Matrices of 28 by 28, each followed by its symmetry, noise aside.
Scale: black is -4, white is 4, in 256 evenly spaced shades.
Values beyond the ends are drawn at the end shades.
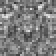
mirrored left to right.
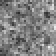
mirrored top to bottom.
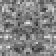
mirrored left to right.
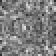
mirrored top to bottom.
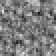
same after a half turn.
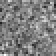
antisymmetric.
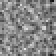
mirrored top to bottom.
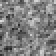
antisymmetric.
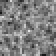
symmetric across the other diagonal.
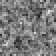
same after a half turn.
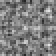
mirrored top to bottom.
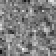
antisymmetric.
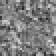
antisymmetric.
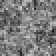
same after a half turn.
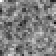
symmetric.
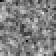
symmetric across the other diagonal.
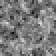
symmetric.
